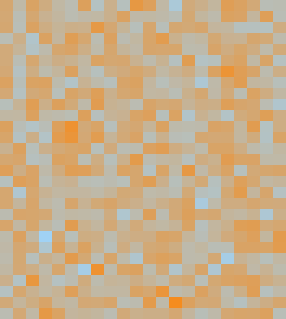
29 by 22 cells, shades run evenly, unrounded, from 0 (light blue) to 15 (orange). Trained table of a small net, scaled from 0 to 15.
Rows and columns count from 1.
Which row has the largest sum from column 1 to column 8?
16
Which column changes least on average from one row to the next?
9
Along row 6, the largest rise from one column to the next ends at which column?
15
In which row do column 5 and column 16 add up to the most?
13
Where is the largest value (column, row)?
14, 28
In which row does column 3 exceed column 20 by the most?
3
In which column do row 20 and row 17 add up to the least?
10
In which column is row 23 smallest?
4
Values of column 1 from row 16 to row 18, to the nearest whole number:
11 4 9
